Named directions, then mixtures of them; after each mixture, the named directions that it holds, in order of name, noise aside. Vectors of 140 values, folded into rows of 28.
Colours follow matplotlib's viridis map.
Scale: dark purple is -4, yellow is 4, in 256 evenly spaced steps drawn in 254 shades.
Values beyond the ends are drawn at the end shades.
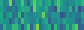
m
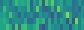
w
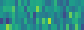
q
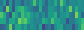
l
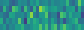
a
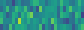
a, l.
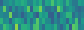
a, m, w.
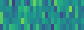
l, m.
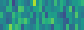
l, m, q.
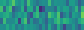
a.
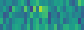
a, m.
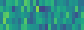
a, w.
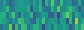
a, l, w.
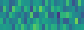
a, w.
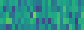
a, q, w.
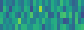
a, l, w.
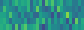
w.
